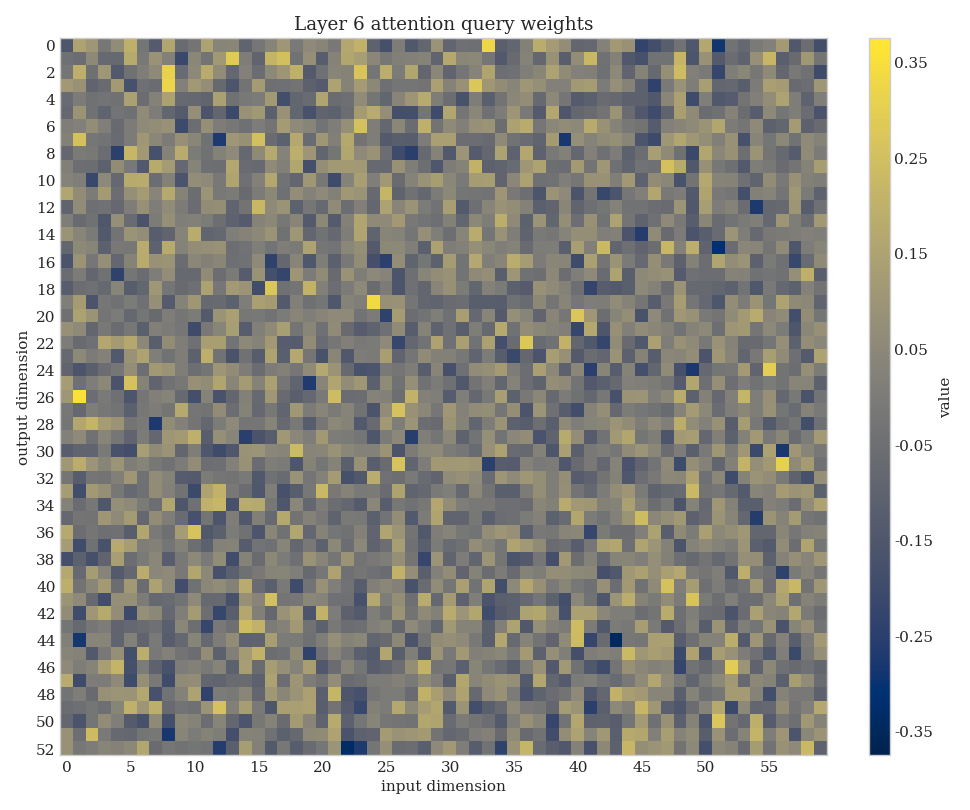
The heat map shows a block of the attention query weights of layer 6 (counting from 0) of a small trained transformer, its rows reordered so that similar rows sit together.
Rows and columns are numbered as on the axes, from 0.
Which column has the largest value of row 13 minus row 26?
43
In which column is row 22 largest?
36
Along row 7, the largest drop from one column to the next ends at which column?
39
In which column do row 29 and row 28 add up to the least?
7
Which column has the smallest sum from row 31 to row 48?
1
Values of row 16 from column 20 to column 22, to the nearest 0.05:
0 -0.1 0
